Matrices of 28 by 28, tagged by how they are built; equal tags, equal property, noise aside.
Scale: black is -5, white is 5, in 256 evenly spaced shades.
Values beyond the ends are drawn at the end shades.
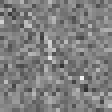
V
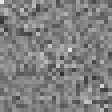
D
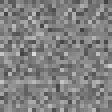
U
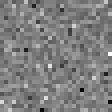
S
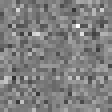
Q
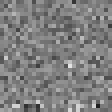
Q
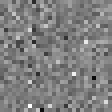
S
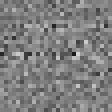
Q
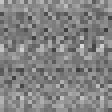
U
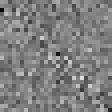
V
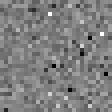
S
